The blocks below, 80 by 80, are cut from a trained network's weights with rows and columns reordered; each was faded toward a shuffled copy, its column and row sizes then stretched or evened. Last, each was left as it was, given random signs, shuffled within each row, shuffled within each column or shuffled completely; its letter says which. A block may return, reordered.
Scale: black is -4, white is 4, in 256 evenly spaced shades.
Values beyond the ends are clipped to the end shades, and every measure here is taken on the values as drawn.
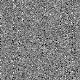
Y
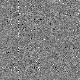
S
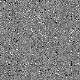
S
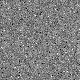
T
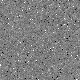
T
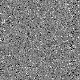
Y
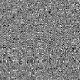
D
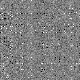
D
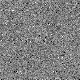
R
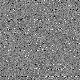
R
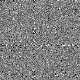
S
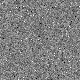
T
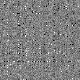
D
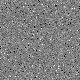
T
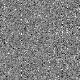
Y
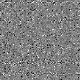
D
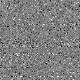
R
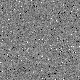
T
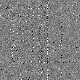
S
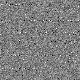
R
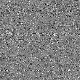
R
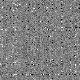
D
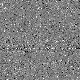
R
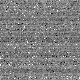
R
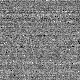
R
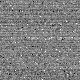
R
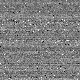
R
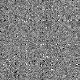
D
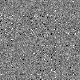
S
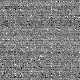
D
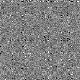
D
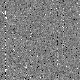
Y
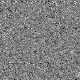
R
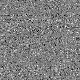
R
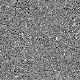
S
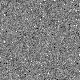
T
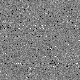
R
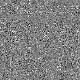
S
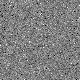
T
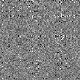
D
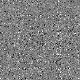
S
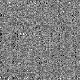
D
